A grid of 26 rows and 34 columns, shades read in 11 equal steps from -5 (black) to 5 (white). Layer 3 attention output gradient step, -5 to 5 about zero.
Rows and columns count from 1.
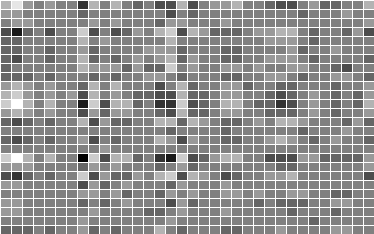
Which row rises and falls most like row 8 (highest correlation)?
22
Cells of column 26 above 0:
8
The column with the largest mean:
2
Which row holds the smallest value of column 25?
18
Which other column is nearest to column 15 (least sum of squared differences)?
26
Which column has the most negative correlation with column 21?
15
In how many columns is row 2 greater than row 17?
3
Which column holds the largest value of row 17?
10
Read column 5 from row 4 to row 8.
-2 0 -1 -1 0
